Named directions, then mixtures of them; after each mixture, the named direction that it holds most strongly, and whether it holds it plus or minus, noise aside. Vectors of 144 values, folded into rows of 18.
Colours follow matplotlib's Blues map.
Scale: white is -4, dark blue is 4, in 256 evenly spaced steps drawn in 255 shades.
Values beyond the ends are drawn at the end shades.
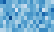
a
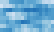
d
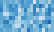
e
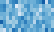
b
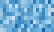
e, minus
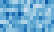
d, minus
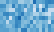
e, minus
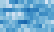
d, plus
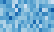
a, plus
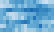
d, plus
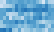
d, plus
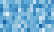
e, plus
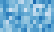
e, minus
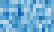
e, minus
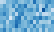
a, minus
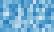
e, plus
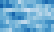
d, minus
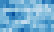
d, minus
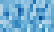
e, minus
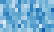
a, plus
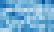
d, minus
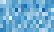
a, minus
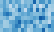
e, minus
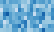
e, minus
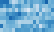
d, minus
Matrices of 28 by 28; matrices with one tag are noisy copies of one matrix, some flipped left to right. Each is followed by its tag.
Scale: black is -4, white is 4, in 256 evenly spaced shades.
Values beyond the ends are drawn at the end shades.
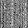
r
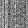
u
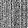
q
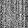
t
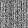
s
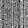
u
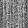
t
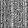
r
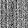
q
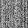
r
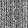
s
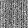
s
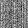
s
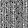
s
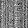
r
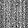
t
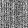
s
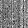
u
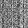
u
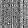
u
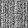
r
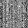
t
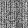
s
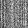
r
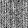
s
